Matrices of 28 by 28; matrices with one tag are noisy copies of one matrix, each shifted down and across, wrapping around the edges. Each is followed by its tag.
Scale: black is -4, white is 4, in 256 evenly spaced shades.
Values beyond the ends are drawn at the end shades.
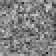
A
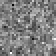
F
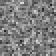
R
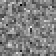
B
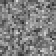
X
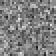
R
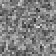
B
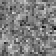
F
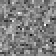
A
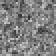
F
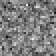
B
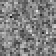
X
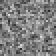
X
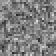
A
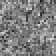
F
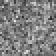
X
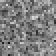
X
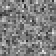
B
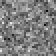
X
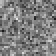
R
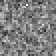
B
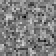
A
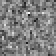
B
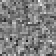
A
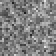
X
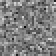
R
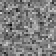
R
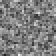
B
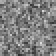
F
